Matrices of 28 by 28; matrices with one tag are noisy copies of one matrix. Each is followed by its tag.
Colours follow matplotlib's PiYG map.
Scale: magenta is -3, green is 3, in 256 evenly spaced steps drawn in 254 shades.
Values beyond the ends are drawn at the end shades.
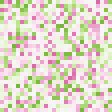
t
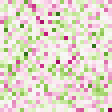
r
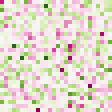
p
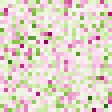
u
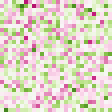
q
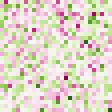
q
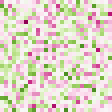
r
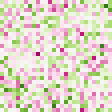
q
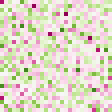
p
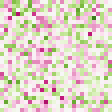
t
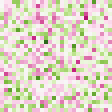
t
